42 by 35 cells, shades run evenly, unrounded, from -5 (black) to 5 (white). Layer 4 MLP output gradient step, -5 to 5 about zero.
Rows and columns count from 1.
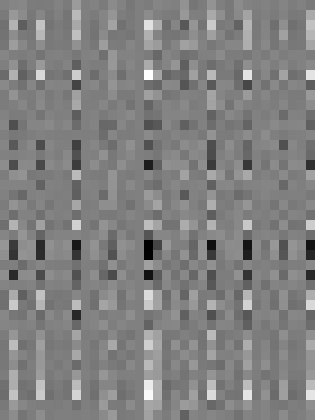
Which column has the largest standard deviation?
17
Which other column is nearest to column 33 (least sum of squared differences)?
4
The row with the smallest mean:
25
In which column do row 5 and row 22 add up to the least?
24
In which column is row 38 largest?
2
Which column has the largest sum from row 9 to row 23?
13
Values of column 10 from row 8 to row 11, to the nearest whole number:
0 0 0 0
